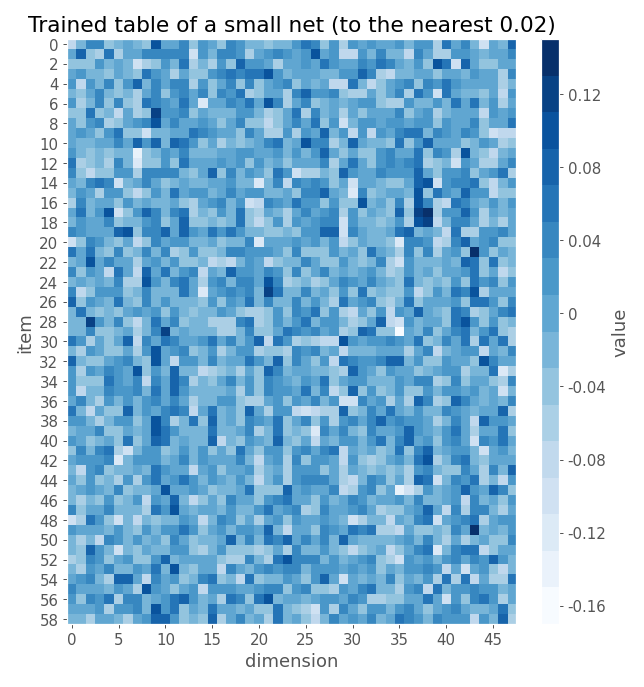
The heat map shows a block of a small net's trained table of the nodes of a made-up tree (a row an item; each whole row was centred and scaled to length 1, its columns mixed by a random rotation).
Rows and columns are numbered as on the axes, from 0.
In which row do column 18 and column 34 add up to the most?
2
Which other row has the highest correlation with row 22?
28
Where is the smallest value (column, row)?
35, 29
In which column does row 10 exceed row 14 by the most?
30
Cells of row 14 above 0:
17
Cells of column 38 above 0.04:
11
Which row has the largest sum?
19
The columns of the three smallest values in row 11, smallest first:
7, 45, 41
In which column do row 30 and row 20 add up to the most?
42
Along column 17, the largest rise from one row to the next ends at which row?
23
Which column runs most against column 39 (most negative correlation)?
38
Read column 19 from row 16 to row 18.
-0.1 -0.04 -0.04
